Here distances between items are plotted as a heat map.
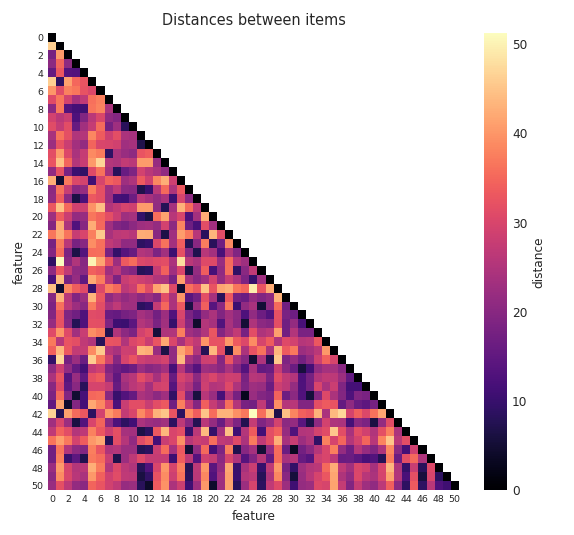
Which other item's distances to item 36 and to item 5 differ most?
25
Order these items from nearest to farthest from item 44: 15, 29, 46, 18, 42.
46, 29, 18, 15, 42
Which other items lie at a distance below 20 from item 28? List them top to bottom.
1, 5, 16, 42
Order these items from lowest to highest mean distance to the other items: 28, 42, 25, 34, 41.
41, 25, 34, 28, 42
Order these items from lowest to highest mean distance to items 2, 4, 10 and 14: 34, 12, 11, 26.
26, 12, 11, 34
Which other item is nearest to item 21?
29
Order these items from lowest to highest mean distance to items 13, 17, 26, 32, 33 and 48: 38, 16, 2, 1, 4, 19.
4, 38, 2, 19, 16, 1
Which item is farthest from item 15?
6
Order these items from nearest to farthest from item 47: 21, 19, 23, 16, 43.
43, 21, 23, 19, 16
